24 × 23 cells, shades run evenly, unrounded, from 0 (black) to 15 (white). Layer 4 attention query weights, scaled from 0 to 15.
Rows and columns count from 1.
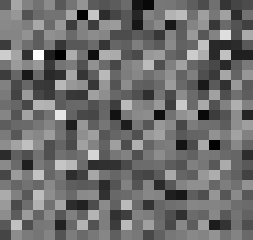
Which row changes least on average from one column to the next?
24
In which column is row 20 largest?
4
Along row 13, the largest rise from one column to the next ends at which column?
8
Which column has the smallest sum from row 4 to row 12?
20
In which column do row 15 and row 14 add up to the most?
3
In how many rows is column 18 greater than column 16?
13
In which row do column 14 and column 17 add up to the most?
7
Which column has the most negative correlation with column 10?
5
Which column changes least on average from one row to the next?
22
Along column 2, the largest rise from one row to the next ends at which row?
23
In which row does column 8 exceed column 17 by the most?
15
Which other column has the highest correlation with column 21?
18
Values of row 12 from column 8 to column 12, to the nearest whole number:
4 4 6 1 7
